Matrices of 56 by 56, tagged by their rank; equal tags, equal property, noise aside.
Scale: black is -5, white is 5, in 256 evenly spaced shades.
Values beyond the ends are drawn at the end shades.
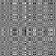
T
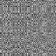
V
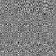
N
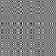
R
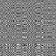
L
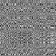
V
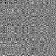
N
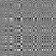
R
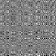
L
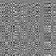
L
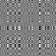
R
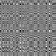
T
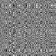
L
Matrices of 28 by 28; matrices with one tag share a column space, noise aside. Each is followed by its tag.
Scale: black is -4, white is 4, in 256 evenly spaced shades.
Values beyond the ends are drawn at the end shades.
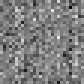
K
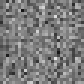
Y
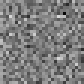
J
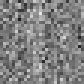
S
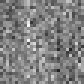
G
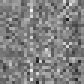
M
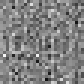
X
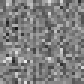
M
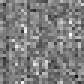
Y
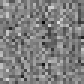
Y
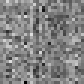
J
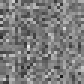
X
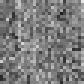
G
